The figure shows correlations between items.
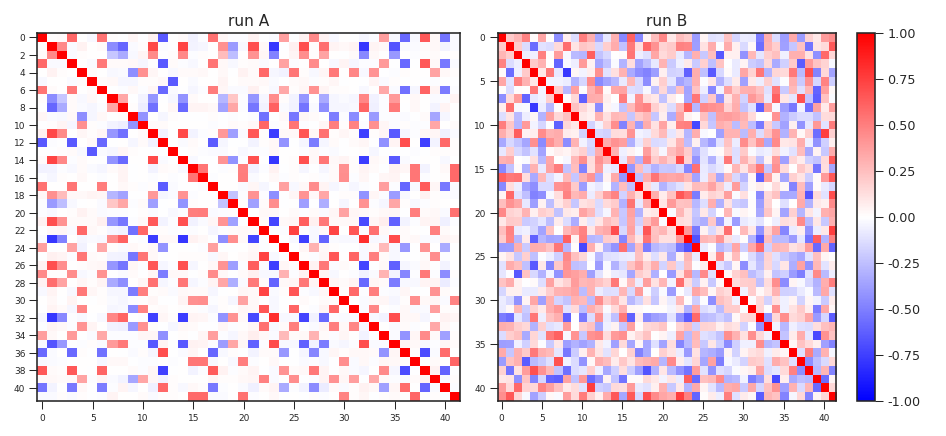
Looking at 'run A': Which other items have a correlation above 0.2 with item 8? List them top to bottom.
7, 19, 23, 32, 35
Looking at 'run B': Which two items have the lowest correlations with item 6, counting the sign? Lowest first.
39, 26
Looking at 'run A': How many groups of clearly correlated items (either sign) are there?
5
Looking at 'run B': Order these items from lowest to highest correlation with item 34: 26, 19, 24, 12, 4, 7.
26, 19, 4, 24, 12, 7
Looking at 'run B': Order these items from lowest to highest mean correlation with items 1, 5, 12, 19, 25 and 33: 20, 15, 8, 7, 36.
15, 36, 7, 20, 8
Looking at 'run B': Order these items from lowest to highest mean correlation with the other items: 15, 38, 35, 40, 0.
35, 38, 15, 0, 40
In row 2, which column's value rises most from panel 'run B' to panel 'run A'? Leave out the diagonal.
27
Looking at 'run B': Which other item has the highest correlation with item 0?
16
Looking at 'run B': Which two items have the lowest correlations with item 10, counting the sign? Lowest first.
24, 7
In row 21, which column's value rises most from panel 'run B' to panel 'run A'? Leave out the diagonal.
11
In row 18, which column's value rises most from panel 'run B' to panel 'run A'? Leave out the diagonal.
38
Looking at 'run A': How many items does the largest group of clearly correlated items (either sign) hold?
14
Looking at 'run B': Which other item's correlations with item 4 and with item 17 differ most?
8
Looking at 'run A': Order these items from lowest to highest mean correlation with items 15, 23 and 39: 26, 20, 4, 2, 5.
26, 2, 5, 4, 20
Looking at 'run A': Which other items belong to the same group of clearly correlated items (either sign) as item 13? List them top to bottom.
5
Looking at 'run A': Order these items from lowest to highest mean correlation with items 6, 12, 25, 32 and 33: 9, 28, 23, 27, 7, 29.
9, 28, 27, 7, 23, 29
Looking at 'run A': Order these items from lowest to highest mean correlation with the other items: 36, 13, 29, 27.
36, 13, 27, 29
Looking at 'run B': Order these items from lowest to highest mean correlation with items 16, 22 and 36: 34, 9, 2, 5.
9, 5, 34, 2
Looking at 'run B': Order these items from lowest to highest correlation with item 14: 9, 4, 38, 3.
38, 3, 4, 9
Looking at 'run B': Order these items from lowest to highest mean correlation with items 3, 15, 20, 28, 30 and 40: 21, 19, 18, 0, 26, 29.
26, 21, 19, 18, 29, 0
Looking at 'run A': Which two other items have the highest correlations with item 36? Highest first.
12, 40
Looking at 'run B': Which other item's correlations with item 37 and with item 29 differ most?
21
